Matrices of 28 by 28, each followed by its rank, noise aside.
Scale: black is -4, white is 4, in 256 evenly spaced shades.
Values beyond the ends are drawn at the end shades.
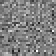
six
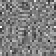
five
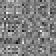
four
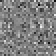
five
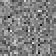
six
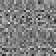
six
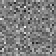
seven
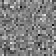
six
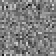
seven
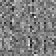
five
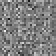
five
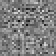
four
